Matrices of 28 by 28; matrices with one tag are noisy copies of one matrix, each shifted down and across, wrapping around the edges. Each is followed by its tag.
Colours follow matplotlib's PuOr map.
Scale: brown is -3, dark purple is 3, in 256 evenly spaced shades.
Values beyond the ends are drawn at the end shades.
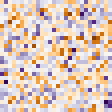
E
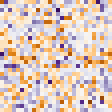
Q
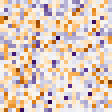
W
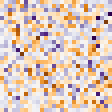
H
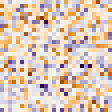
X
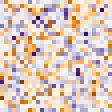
E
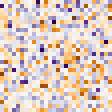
X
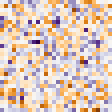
Q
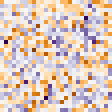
E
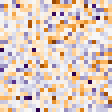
H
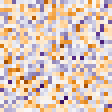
E
